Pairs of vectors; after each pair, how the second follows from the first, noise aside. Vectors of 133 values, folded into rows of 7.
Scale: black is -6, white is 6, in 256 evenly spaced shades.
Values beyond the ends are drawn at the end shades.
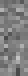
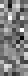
reversed, scaled up.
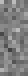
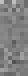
partly zeroed.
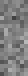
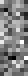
reversed, scaled up.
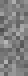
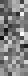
reversed, scaled up.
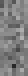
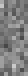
negated.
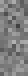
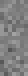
reversed, shrunk.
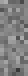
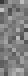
negated.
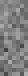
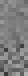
partly zeroed.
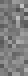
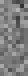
negated.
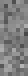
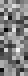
wrapped around, scaled up.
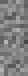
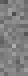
partly zeroed.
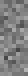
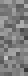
negated.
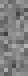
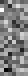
wrapped around, scaled up.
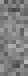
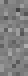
partly zeroed.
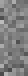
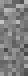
reversed, negated.
